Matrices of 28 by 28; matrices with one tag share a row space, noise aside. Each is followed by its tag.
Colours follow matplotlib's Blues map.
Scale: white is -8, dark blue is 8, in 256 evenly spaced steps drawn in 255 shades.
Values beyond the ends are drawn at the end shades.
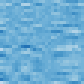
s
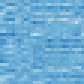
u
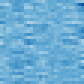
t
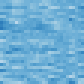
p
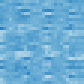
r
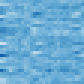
u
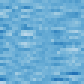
s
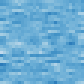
p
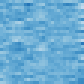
t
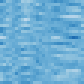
s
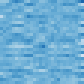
t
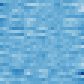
t
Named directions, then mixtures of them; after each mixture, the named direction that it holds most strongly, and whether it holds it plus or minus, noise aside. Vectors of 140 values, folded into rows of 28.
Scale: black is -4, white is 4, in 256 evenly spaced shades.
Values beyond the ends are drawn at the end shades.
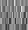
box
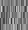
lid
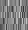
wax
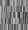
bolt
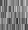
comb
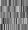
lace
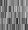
comb, plus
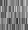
comb, plus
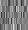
lid, plus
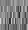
lid, minus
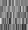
box, plus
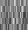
box, plus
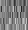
box, minus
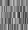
bolt, plus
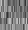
comb, minus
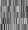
lace, plus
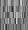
wax, plus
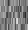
comb, minus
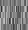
lid, minus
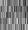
comb, minus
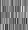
lace, minus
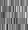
comb, plus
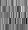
box, plus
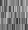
comb, plus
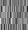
lid, minus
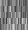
comb, minus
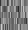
lace, minus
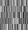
bolt, plus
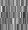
lid, plus
